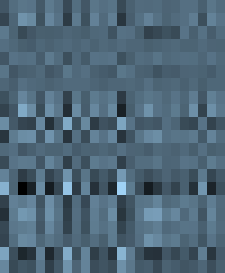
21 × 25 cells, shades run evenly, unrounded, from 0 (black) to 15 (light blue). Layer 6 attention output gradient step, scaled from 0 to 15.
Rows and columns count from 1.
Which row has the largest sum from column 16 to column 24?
17
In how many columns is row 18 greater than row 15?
18
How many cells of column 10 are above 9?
4
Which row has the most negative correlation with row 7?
12
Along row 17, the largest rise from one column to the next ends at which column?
2
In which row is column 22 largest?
9
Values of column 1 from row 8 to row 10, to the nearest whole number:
6 5 10
